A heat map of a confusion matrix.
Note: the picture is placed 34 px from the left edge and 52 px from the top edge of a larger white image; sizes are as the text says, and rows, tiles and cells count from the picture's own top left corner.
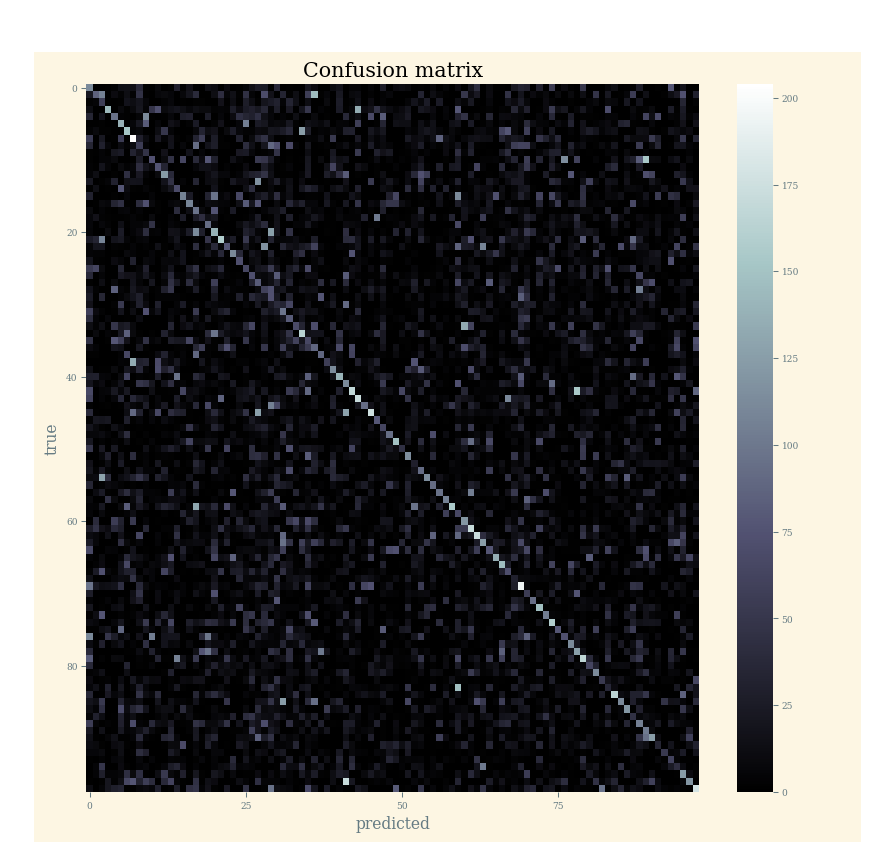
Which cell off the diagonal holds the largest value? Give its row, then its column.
96, 41
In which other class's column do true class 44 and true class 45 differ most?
41
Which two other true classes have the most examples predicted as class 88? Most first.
28, 10
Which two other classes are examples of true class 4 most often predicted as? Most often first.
9, 47
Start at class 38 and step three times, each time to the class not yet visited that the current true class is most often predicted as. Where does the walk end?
61
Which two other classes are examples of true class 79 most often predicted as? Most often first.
14, 0
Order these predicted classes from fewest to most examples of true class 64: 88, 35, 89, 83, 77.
77, 35, 88, 83, 89
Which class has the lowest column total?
92
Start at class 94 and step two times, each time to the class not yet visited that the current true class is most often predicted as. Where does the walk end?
31
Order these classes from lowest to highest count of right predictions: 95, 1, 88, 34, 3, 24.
24, 1, 88, 95, 3, 34
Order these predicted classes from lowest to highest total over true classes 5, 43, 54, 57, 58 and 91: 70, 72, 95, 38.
38, 72, 95, 70
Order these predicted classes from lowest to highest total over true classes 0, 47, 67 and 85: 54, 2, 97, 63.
54, 97, 63, 2
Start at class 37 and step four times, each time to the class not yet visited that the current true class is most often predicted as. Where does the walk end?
69
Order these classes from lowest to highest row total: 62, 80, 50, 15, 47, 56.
80, 47, 50, 56, 62, 15
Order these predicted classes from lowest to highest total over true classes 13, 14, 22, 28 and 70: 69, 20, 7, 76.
76, 7, 69, 20
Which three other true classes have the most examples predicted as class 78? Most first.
42, 70, 10
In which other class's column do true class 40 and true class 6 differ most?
34
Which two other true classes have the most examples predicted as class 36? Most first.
1, 85
